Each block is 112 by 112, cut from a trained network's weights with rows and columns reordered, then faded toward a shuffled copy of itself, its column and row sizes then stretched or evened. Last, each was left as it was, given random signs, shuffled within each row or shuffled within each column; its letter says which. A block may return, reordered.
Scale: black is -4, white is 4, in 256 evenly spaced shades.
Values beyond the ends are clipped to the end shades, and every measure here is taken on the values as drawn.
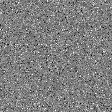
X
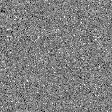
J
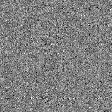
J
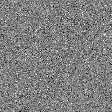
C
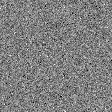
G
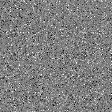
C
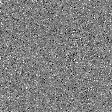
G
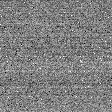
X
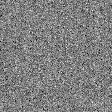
G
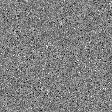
G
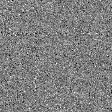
C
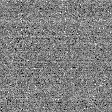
J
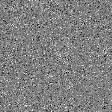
C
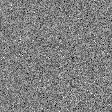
G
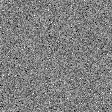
G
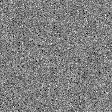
G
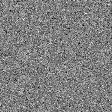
X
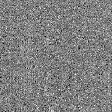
J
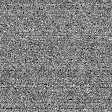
X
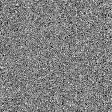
G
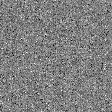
G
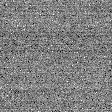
X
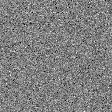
X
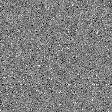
C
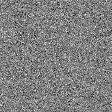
C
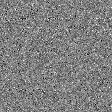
X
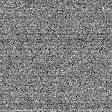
X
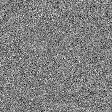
X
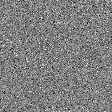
C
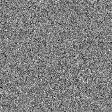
C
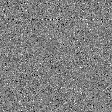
C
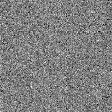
J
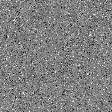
G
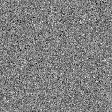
X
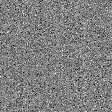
G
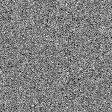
G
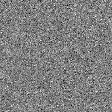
J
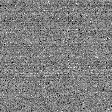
J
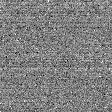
X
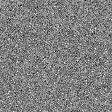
C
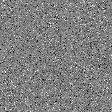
G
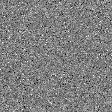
C
